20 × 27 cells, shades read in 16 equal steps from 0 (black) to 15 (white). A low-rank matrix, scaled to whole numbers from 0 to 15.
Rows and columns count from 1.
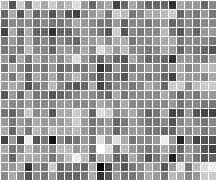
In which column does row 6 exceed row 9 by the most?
13
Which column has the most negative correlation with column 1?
15
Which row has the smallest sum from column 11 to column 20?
19
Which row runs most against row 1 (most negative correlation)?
2
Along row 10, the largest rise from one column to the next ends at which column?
22
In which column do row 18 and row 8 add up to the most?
10
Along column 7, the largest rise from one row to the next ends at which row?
17
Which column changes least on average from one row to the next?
18
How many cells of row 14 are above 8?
12
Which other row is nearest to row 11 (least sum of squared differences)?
4
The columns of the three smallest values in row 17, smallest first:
27, 26, 23
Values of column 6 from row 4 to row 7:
6 8 8 8
